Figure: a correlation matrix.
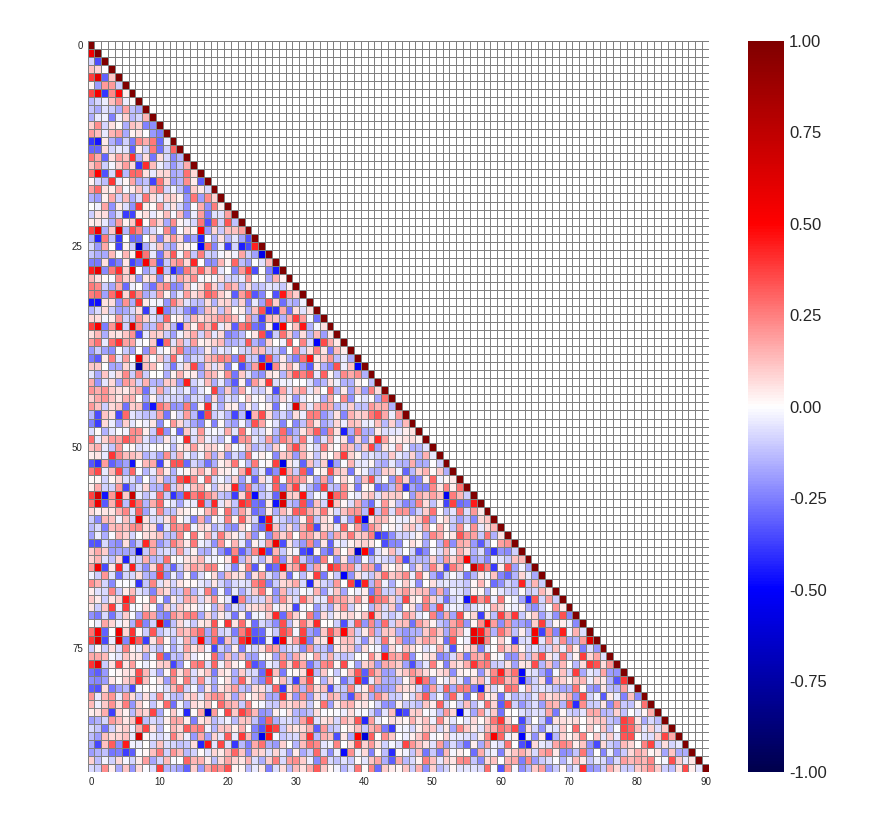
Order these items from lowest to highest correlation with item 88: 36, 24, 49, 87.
49, 87, 36, 24
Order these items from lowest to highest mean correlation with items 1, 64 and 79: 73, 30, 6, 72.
72, 30, 73, 6
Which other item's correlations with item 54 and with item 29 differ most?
83
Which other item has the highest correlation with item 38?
67
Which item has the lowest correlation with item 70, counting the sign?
30
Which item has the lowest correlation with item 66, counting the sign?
37
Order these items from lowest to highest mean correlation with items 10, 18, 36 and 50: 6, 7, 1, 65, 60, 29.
60, 7, 29, 6, 1, 65
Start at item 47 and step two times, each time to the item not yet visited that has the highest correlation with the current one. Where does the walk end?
25
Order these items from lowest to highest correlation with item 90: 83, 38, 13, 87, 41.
13, 38, 83, 41, 87
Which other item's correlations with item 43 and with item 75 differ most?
18
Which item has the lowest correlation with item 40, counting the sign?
7
